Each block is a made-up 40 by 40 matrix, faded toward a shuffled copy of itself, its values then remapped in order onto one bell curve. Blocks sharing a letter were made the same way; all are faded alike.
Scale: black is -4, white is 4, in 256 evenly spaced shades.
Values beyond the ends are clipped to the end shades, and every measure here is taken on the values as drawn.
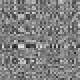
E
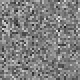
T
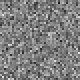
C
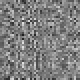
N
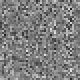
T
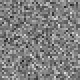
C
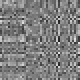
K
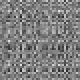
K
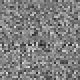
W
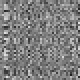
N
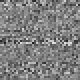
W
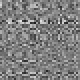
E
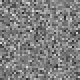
C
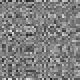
E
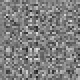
N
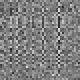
K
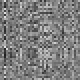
N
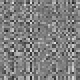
K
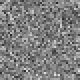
C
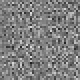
N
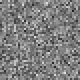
C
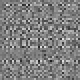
E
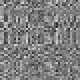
N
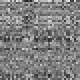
E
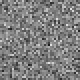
C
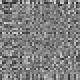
E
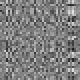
K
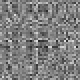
E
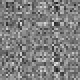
N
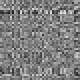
E
